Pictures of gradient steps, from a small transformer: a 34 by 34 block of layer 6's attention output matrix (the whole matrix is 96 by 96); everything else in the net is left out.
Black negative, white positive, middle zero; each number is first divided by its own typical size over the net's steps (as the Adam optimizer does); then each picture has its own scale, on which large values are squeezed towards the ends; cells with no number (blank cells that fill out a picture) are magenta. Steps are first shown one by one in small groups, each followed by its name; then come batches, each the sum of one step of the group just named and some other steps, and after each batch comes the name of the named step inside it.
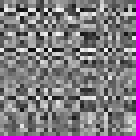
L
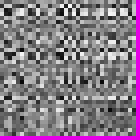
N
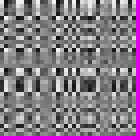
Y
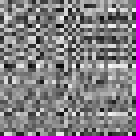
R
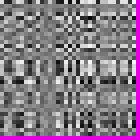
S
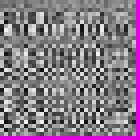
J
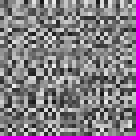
S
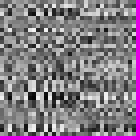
R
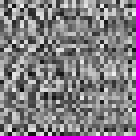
Y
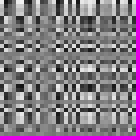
Y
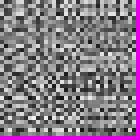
N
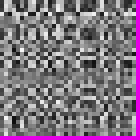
L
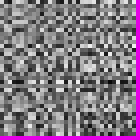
S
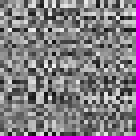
S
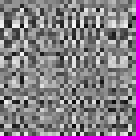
N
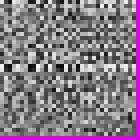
R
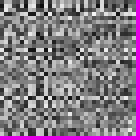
L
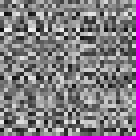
J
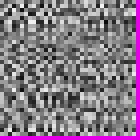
L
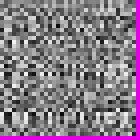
R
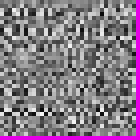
J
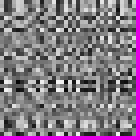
Y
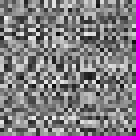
R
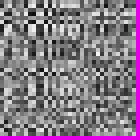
J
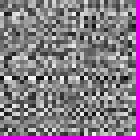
N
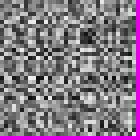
L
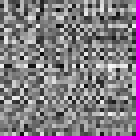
R
